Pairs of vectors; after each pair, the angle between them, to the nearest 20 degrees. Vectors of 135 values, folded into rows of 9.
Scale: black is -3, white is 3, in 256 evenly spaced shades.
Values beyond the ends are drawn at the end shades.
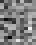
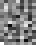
120 degrees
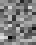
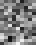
40 degrees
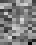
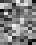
20 degrees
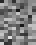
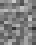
120 degrees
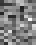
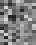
40 degrees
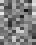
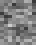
120 degrees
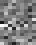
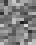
60 degrees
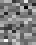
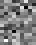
20 degrees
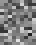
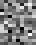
140 degrees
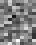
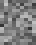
100 degrees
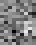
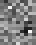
140 degrees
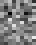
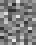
80 degrees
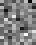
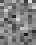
160 degrees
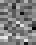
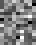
80 degrees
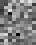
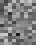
20 degrees
